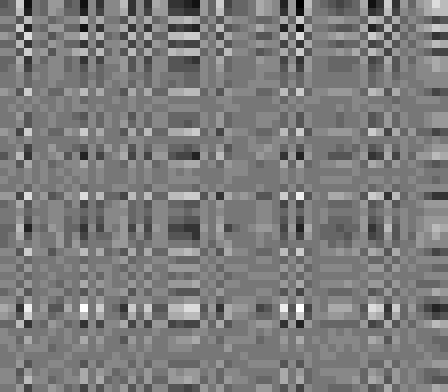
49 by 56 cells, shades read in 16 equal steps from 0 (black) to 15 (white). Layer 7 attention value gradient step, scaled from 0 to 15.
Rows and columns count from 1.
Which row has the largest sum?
39
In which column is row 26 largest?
3
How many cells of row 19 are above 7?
22
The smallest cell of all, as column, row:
38, 1
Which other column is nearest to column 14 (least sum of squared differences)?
12
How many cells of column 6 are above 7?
20
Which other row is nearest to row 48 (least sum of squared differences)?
21
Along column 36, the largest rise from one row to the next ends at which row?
5
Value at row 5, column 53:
7
